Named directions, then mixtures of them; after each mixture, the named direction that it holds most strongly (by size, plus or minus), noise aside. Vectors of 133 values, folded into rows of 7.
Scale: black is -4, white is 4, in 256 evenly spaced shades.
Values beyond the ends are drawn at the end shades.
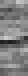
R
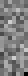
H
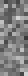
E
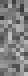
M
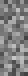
H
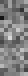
M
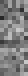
M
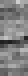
R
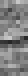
R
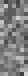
E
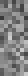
M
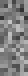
M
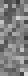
E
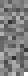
H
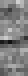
R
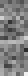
H
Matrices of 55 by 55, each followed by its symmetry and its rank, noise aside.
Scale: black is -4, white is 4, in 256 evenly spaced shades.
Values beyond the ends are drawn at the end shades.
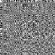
no symmetry, rank five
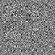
no symmetry, rank seven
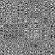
no symmetry, rank seven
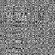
no symmetry, rank five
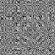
symmetric, rank seven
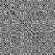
symmetric, rank six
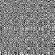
no symmetry, rank seven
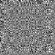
no symmetry, rank six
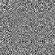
no symmetry, rank seven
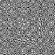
symmetric, rank six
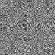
no symmetry, rank seven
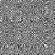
symmetric, rank seven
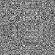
no symmetry, rank seven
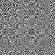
symmetric, rank six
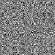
no symmetry, rank six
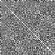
symmetric, rank six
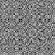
symmetric, rank five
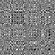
symmetric, rank five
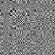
symmetric, rank five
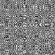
no symmetry, rank five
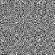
no symmetry, rank seven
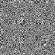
symmetric, rank seven
